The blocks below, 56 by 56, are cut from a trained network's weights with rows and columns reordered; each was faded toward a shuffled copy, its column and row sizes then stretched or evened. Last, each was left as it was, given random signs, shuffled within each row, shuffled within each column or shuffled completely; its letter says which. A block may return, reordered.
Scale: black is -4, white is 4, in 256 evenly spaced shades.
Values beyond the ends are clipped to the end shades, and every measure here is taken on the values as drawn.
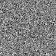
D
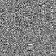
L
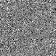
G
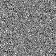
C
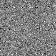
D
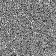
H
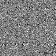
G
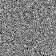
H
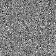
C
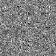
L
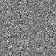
L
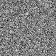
H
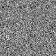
L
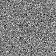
D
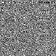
L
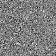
G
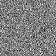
L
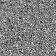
D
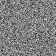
H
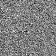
D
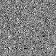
G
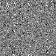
G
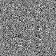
L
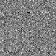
L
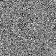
G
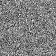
H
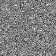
C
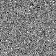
D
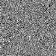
L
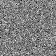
H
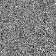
G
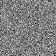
C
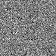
D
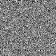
G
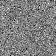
H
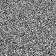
H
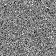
H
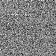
D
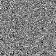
G
